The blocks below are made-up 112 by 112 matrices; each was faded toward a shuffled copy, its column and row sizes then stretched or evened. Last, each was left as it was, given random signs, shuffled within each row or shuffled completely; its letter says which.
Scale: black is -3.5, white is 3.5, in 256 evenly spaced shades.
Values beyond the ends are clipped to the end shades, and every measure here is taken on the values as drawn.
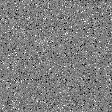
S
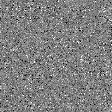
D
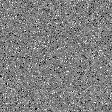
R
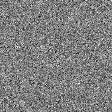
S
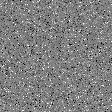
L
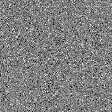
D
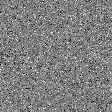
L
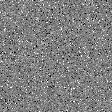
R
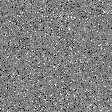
L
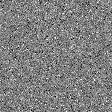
L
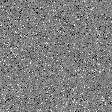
R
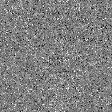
D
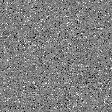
D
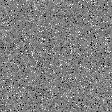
D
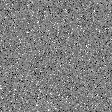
L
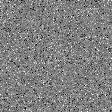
R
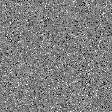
D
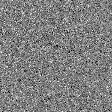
R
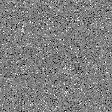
D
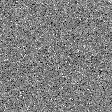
L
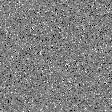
L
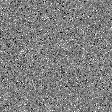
R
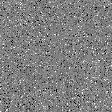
D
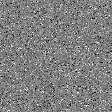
R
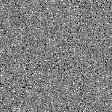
D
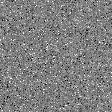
R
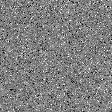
R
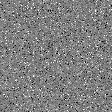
R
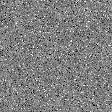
R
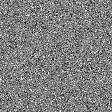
R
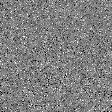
S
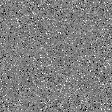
D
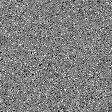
L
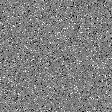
R
